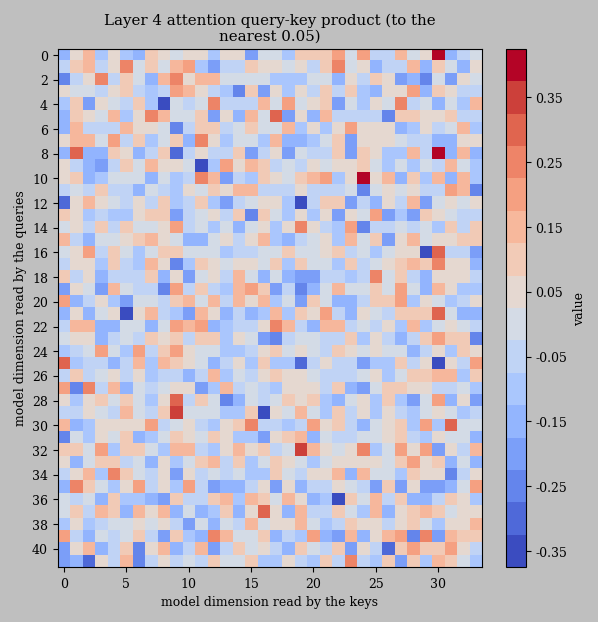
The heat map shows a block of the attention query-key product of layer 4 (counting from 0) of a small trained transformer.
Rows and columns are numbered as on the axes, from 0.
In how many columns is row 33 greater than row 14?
18
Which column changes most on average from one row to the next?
30
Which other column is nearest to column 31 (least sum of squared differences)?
15
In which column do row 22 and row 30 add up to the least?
12
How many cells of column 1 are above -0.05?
27
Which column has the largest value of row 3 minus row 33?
9
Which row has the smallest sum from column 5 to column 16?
21
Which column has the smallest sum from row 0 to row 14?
0
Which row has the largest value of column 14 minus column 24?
11
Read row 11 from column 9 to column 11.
-0.1 0.05 0
